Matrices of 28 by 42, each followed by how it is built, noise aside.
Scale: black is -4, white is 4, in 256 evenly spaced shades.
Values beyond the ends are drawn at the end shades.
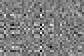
low rank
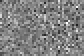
uneven columns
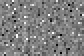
sparse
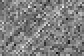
Hankel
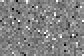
sparse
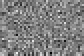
low rank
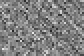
Toeplitz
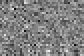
low rank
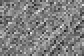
Hankel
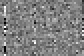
uneven columns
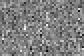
uneven columns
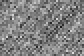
Hankel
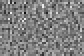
low rank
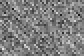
Toeplitz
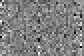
uneven columns
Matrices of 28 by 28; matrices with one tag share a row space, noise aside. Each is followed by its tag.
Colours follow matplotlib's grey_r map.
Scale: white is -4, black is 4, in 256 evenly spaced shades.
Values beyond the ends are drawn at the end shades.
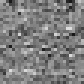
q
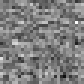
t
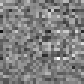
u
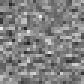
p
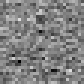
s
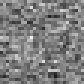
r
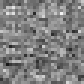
s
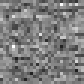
t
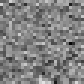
q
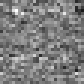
t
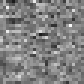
s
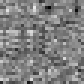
r
